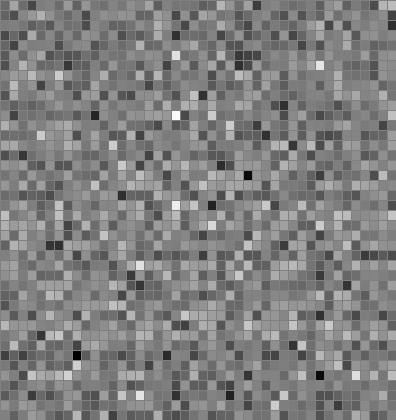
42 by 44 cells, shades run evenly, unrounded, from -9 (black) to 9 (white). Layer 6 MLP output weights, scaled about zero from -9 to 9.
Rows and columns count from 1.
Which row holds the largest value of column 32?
40
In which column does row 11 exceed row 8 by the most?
24
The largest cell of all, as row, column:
12, 20
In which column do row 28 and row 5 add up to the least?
36
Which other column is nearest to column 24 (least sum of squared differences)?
17
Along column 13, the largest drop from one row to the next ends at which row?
32
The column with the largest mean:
38
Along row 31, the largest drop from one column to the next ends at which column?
15
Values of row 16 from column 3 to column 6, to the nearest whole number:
-5 -1 0 1
